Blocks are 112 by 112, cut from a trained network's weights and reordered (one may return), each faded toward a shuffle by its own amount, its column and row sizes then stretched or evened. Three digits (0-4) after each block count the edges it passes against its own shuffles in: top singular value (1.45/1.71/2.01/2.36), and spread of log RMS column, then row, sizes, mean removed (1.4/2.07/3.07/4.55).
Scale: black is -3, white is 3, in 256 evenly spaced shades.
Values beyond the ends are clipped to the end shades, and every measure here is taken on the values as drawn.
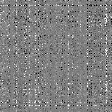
2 3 2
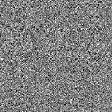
3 2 1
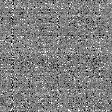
1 2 1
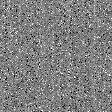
0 1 0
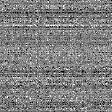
4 2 2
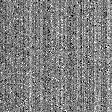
4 1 0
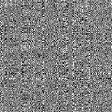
3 3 1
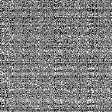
4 3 0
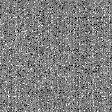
1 1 1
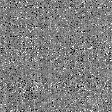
0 1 2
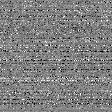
2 0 3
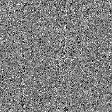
0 2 0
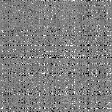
2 2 3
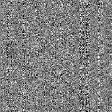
2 3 0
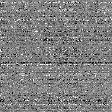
3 1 3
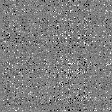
0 2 2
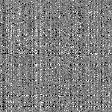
4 2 2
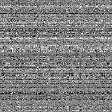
4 1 3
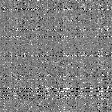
2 1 3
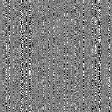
4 4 1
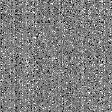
1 2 1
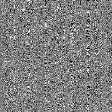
2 3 1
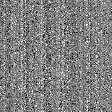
2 2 0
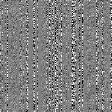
3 4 0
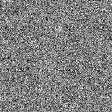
1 0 1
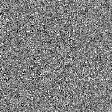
0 1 1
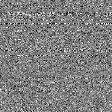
2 1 3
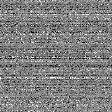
4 1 3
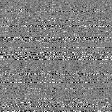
1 1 4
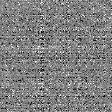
3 2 2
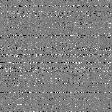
1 1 3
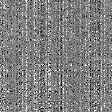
4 3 2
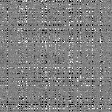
4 3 3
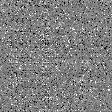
0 1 0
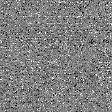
0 1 1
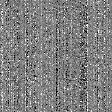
3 3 0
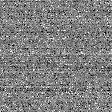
2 0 1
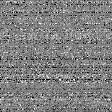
3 0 3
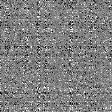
2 2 1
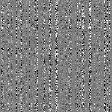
1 4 2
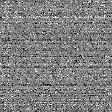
3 1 2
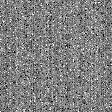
1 1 0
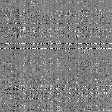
3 1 3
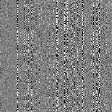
4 4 0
